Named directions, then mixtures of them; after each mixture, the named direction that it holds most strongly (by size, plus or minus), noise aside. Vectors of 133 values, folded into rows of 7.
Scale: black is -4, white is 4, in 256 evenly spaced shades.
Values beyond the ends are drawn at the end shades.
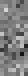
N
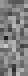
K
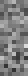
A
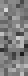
N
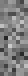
A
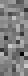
N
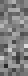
A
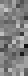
N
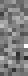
A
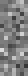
A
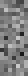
N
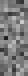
K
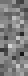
N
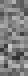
A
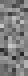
A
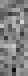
K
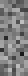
K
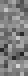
N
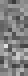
A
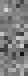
N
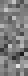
N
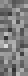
K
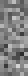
A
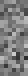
A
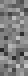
A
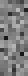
K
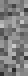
A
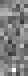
K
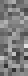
A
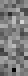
A
